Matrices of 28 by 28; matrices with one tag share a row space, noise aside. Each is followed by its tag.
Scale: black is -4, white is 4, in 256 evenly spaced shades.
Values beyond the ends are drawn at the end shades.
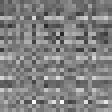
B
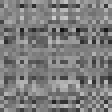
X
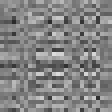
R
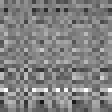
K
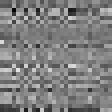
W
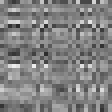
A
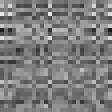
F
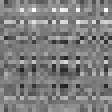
X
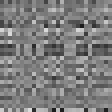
B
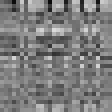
R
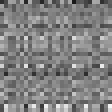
K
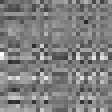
A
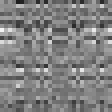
F
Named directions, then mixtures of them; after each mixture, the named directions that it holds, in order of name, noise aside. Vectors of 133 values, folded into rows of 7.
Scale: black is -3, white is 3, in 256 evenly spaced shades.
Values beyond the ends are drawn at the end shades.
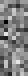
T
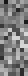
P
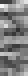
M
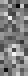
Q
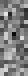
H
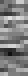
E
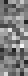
E, P.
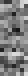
M, P, Q.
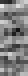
M.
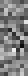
E, H, P.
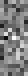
P, T.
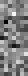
E, Q, T.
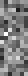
H, P, T.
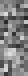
E, H, T.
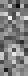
Q.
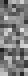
E, H, P.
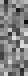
P.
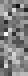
H, Q, T.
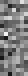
E, P, T.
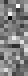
E, P, Q.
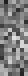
P.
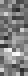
E, P, Q.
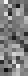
P, Q.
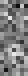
Q.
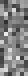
H, P, T.
